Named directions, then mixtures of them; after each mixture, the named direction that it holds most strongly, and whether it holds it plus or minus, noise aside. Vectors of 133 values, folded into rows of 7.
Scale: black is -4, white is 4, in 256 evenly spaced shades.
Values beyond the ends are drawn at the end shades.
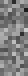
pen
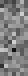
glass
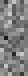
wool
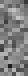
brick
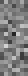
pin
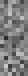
wool, plus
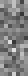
glass, minus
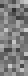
brick, minus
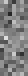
wool, minus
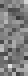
brick, minus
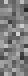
pin, plus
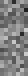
pen, plus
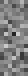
pin, plus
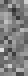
brick, minus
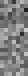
pen, plus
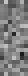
pin, plus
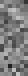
brick, plus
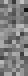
pen, plus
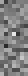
pin, minus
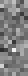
glass, minus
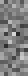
pin, minus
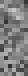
brick, plus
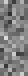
wool, minus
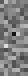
pin, plus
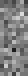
glass, plus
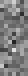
glass, minus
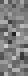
pin, plus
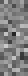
pin, plus
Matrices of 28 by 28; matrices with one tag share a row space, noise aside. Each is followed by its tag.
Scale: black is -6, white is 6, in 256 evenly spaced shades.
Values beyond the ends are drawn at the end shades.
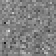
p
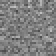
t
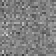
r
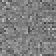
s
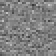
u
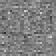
t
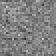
p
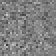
p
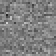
u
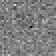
r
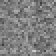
t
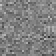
s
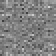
u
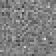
r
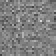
r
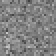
p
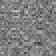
t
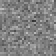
t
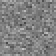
p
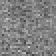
p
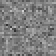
u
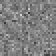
s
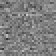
u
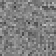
s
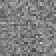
t
